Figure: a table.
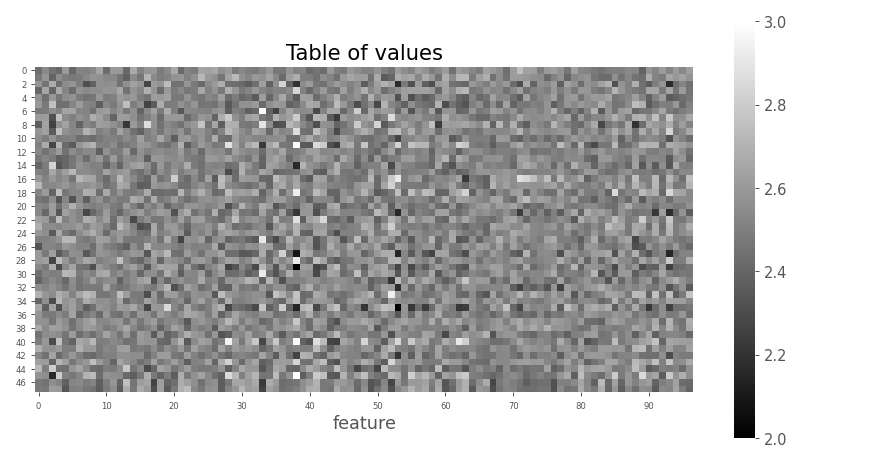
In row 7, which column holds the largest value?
52
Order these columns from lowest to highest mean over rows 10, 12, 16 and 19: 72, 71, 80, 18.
18, 80, 71, 72
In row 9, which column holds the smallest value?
44
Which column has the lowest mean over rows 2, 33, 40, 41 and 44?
16
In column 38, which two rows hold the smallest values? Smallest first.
29, 27
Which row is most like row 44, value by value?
5
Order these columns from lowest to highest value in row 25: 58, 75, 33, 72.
72, 75, 58, 33
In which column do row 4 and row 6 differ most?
33
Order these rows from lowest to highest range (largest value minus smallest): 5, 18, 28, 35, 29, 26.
26, 5, 18, 28, 29, 35
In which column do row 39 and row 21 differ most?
53
